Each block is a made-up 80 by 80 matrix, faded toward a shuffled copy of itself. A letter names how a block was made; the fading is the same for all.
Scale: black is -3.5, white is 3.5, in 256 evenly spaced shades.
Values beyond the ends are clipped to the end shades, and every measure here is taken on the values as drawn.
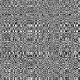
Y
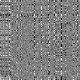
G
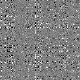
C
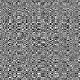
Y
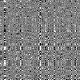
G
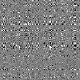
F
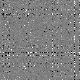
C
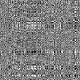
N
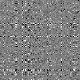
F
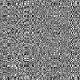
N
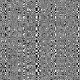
G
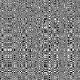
G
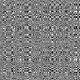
Y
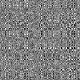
N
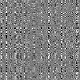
G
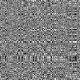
N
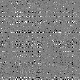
C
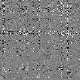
C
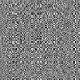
Y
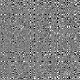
F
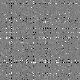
C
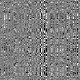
G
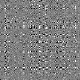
F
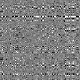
F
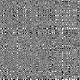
F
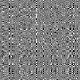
G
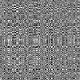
Y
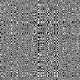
G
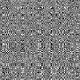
N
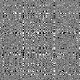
F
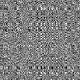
N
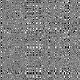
F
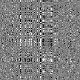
G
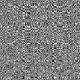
N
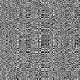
N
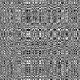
Y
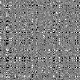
F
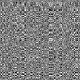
N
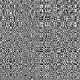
Y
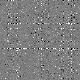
C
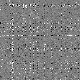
C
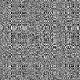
N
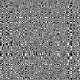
F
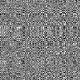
N
